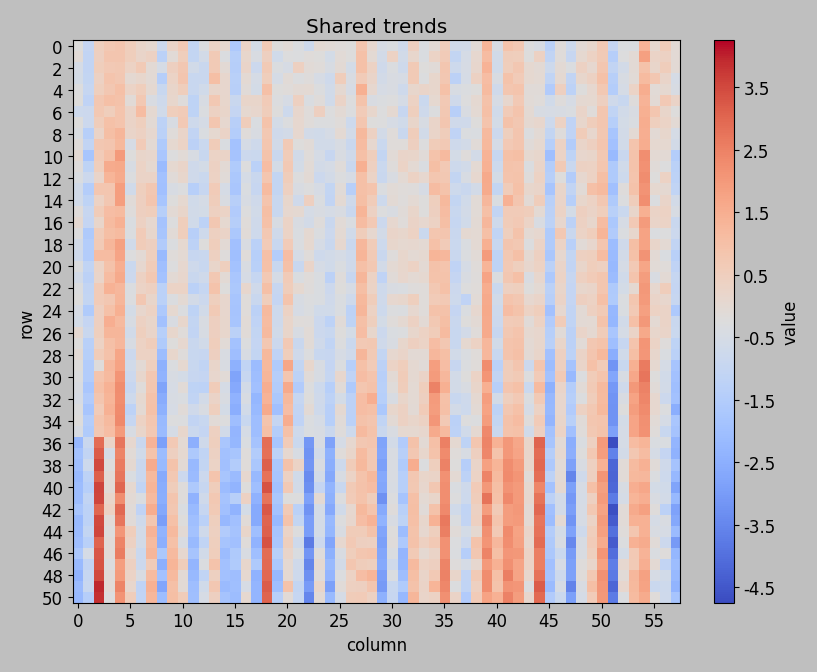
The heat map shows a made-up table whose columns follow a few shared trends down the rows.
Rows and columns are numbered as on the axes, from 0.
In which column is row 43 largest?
2
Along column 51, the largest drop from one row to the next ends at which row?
36
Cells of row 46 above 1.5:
9
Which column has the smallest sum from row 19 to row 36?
51
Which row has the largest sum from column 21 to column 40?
30
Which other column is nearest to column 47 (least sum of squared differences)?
29
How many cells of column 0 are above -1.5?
36
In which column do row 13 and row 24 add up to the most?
54
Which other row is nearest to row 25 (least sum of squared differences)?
18
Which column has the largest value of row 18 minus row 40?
22
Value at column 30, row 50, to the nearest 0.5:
-1
